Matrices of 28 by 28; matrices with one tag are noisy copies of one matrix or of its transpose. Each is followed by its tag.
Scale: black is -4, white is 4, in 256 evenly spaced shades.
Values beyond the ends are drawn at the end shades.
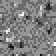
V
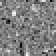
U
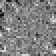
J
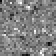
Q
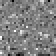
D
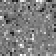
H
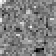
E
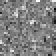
D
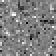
U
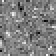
U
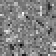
V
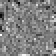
J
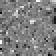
D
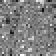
H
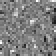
D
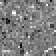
U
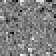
H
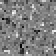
U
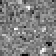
Q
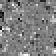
J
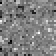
H
